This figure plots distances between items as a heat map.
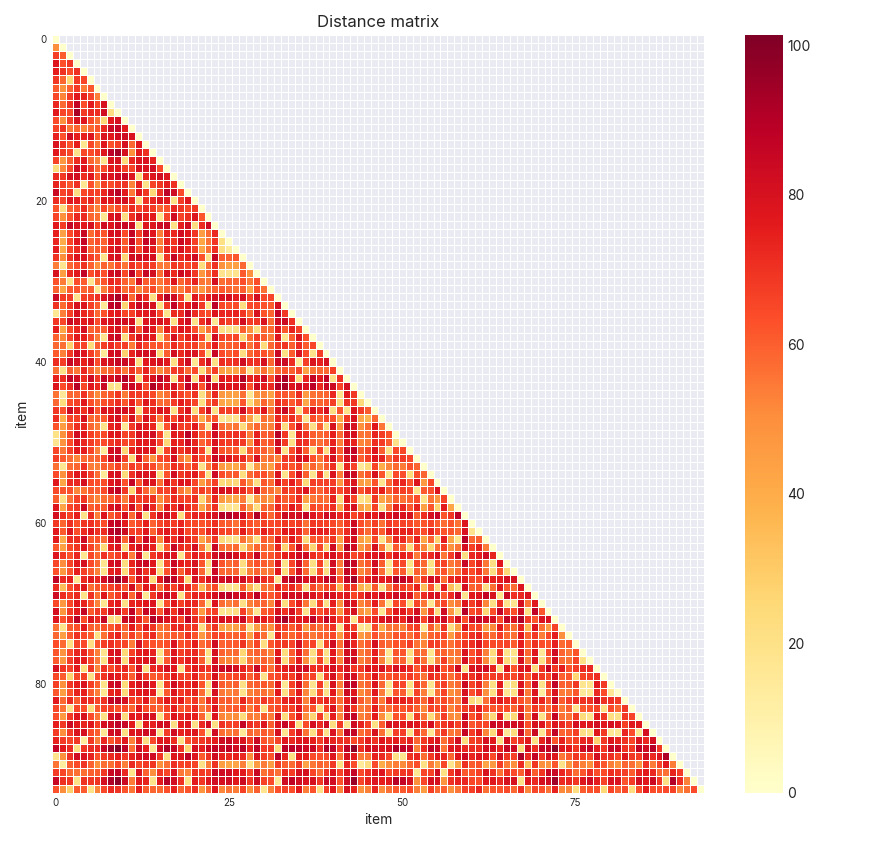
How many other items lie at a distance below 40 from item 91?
3
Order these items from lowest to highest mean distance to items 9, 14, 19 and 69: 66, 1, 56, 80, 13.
13, 56, 1, 66, 80
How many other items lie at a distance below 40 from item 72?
3
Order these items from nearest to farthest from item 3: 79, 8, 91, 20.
91, 79, 20, 8
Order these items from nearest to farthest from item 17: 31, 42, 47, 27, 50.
42, 31, 47, 50, 27
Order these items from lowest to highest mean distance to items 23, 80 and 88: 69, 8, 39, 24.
39, 24, 69, 8
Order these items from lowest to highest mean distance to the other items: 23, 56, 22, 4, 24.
22, 24, 56, 4, 23
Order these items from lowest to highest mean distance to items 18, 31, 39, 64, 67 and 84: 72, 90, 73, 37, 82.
37, 90, 73, 82, 72
